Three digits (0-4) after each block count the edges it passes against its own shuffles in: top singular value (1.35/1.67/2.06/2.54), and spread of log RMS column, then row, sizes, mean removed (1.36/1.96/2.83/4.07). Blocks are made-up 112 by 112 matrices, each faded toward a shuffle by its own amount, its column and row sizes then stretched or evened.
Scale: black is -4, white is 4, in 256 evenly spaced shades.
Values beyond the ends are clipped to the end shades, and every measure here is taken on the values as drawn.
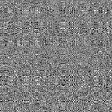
4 1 3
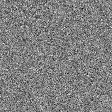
0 0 0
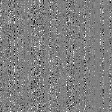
1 4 0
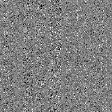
1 3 0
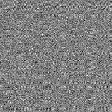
4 0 2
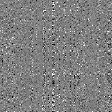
3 3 1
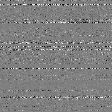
3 0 4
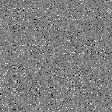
2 0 2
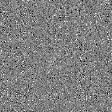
0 2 1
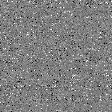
0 1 2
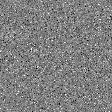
0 0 1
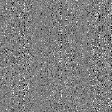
3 3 0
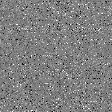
0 1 2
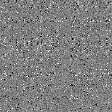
1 2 2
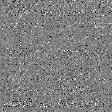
0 2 3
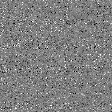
0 1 2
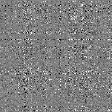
1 3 3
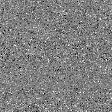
0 0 2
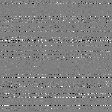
3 1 4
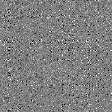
3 2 2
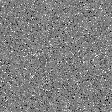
1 0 0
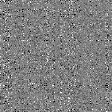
2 3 2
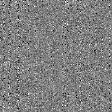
1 3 1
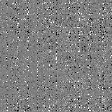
2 3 2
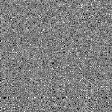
3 1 2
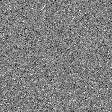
0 0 0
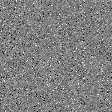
0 1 0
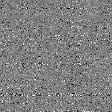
1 1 3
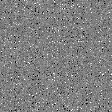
0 2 1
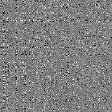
2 3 2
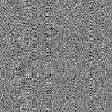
4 2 1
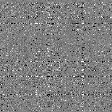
3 2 3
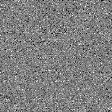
1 0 2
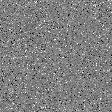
1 0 0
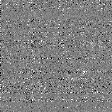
1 2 3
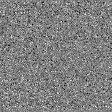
0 0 2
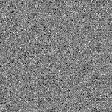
3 0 0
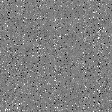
1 2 0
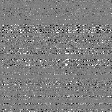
2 1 4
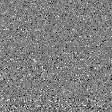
2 0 2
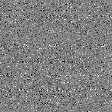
1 0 3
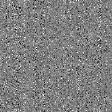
1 3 0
